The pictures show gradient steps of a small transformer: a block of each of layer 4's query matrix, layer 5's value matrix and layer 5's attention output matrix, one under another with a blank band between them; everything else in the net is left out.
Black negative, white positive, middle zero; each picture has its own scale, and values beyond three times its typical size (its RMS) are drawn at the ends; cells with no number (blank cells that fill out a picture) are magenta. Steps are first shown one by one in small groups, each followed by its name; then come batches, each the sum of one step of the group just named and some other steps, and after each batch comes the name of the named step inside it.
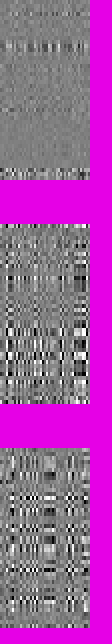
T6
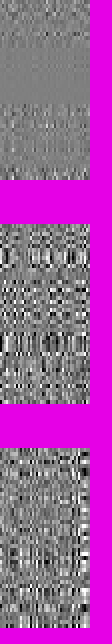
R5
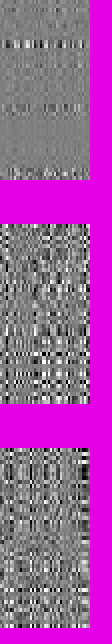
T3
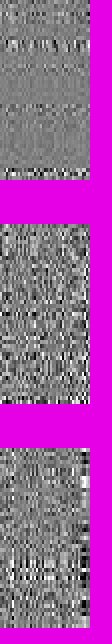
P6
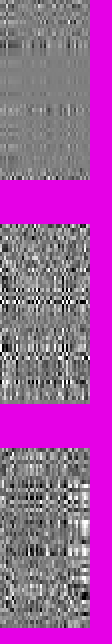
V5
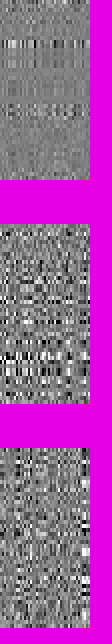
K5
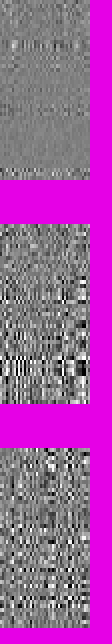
T6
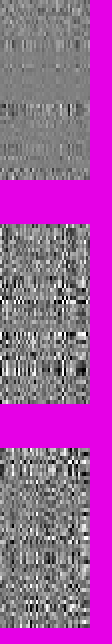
R5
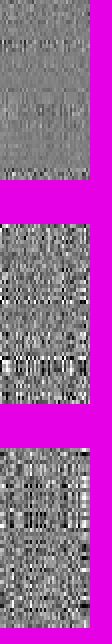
P6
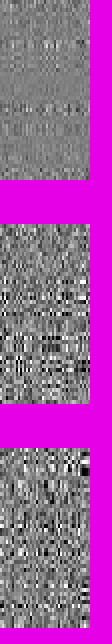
R5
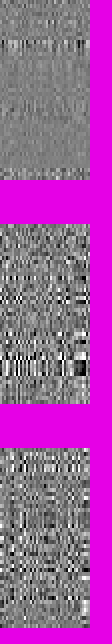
T6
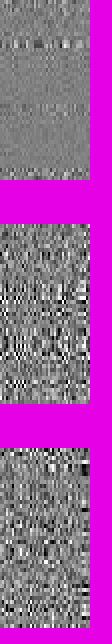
T3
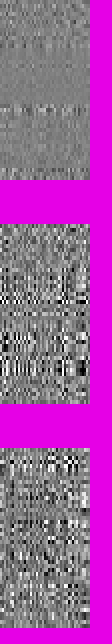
V5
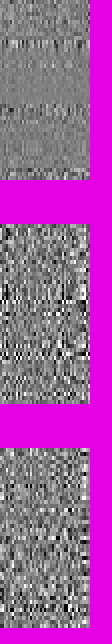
P6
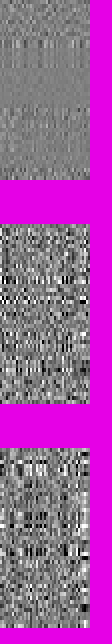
R5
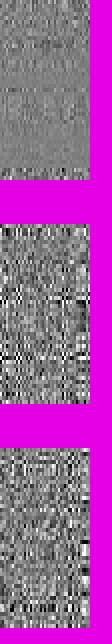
K5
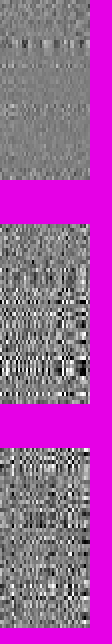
V5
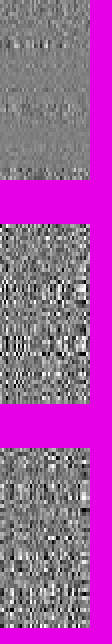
T3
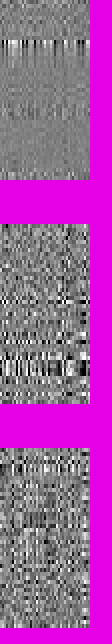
K5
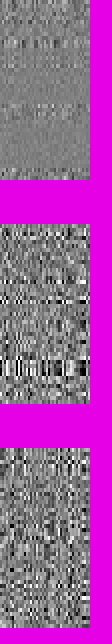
K5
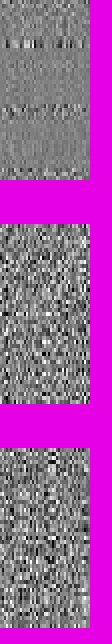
T3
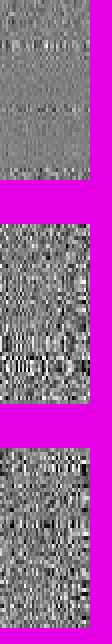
T3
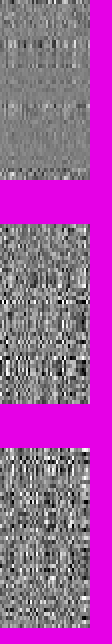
P6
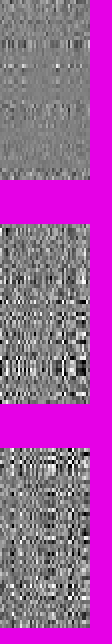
R5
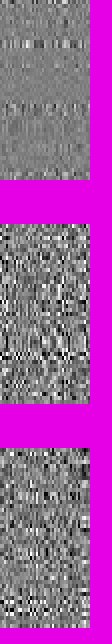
T3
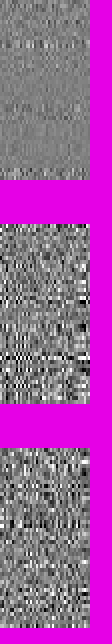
T3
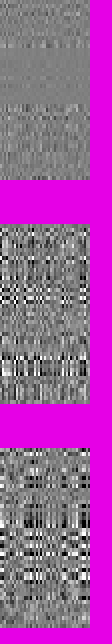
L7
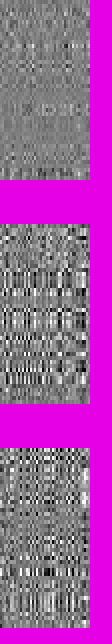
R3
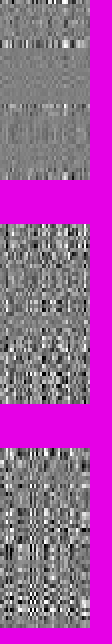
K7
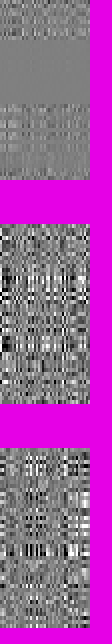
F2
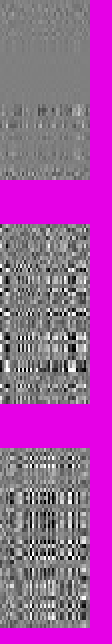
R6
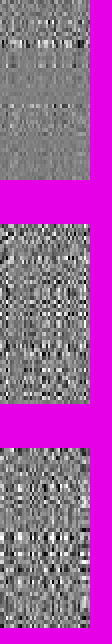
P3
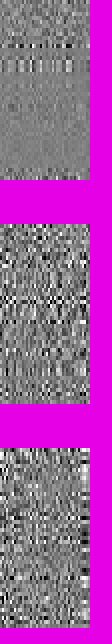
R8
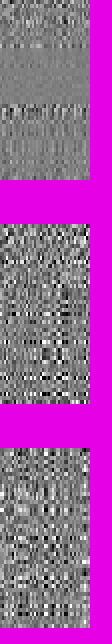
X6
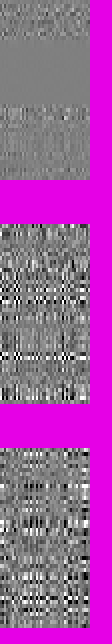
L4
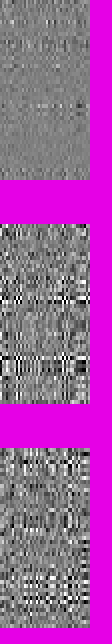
L4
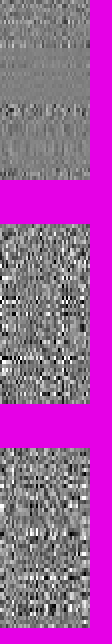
X6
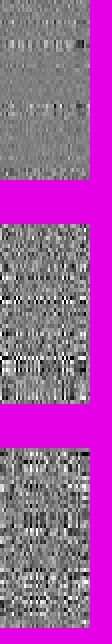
L4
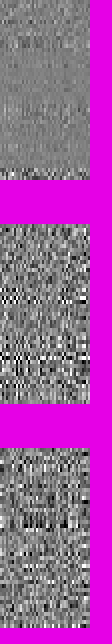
L7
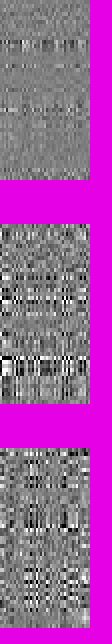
L7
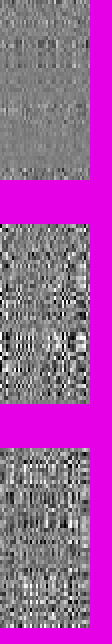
R6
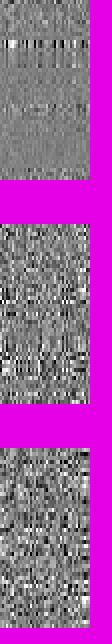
X6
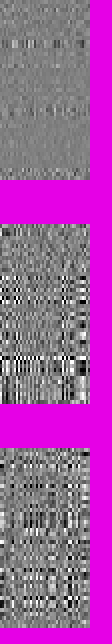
L4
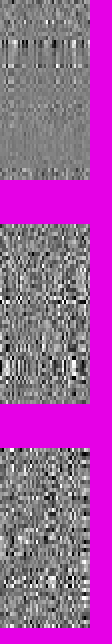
P3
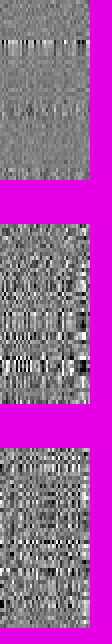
R3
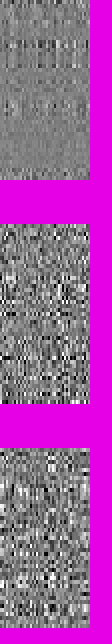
X6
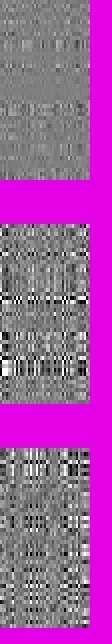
F2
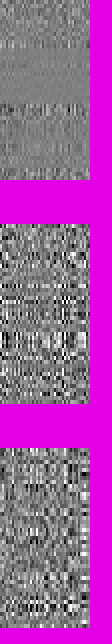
X6
